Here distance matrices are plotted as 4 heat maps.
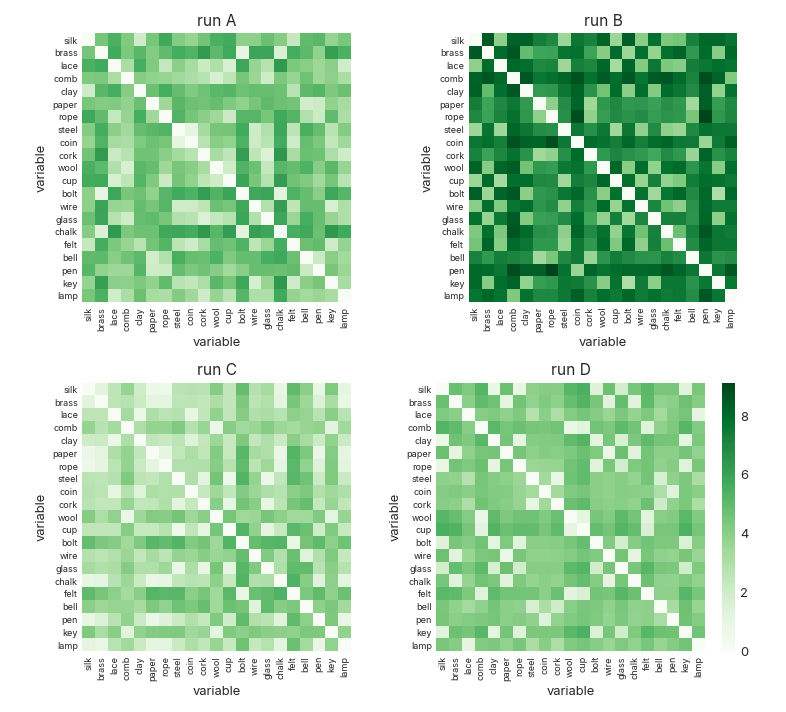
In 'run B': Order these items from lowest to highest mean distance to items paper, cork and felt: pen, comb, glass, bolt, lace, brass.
lace, glass, brass, bolt, comb, pen
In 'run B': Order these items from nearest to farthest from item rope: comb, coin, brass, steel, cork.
cork, brass, steel, comb, coin
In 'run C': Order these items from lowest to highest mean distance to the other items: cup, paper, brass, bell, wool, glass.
brass, paper, cup, glass, wool, bell
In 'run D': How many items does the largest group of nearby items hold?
6
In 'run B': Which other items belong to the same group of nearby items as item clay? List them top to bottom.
brass, wool, bolt, glass, key
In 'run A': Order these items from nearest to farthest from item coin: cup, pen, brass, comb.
comb, cup, pen, brass
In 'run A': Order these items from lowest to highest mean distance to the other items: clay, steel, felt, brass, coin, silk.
coin, felt, steel, silk, clay, brass
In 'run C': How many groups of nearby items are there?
6
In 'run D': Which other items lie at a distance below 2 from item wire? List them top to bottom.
brass, paper, chalk
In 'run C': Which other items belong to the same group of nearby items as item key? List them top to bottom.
comb, wool
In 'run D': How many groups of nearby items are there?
6
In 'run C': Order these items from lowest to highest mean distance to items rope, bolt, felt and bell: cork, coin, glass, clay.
clay, coin, cork, glass
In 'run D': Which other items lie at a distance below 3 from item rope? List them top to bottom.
silk, clay, bolt, glass, key
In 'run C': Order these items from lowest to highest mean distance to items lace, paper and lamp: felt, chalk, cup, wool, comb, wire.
chalk, cup, wire, comb, wool, felt
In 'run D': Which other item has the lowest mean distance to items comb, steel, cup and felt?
wool
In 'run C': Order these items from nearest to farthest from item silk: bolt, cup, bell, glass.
cup, glass, bell, bolt
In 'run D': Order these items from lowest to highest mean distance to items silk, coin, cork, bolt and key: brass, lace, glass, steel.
glass, steel, lace, brass
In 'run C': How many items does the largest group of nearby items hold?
7
